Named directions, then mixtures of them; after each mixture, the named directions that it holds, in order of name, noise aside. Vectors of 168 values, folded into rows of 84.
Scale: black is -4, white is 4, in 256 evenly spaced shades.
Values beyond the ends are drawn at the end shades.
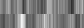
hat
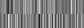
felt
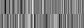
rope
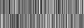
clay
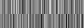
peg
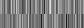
peg.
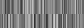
felt, rope.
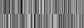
clay, felt, rope.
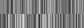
felt, hat.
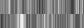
clay, hat.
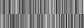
clay, peg.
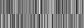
clay, felt.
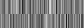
clay, peg.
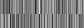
clay, felt.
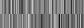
peg, rope.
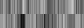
hat.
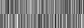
clay, felt.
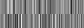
felt, rope.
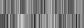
felt, hat, rope.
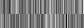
clay, peg.
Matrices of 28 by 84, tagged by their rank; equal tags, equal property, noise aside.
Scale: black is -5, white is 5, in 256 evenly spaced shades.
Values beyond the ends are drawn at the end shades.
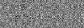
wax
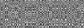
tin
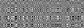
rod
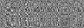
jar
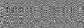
tin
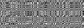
tin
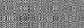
tin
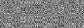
jar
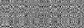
jar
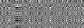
rod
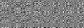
jar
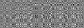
tin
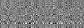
tin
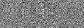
wax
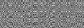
jar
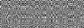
jar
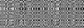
rod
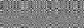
rod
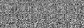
wax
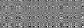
rod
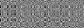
rod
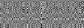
tin
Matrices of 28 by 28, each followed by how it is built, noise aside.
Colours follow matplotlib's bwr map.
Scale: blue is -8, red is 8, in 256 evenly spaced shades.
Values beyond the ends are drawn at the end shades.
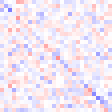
diagonal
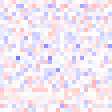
repeating columns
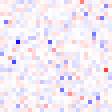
sparse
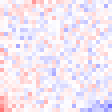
smooth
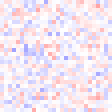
blocks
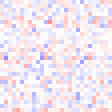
repeating columns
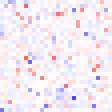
sparse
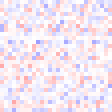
repeating columns
